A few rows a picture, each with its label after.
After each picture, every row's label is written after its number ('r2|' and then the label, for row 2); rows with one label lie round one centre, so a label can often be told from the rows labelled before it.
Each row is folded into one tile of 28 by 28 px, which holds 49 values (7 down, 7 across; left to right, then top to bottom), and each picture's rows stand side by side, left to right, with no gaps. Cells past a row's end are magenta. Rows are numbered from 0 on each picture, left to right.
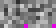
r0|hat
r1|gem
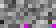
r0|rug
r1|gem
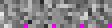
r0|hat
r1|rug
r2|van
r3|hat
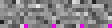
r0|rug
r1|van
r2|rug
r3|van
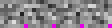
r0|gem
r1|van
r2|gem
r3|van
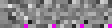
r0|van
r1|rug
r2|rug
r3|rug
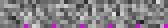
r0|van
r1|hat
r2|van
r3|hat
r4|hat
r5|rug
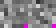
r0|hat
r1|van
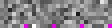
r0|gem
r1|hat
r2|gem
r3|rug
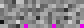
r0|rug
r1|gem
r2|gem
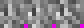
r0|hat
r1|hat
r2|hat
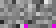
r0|rug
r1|rug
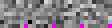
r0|rug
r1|rug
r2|gem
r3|van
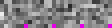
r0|hat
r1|rug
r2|gem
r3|van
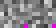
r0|hat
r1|rug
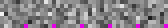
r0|hat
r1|rug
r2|gem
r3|hat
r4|van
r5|gem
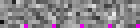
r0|rug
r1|van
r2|gem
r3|van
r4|hat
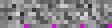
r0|gem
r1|van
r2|van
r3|hat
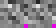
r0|van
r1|van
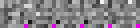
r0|gem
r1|rug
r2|rug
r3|rug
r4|rug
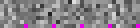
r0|hat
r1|gem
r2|rug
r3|gem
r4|hat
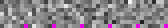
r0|hat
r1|hat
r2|van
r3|gem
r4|rug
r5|rug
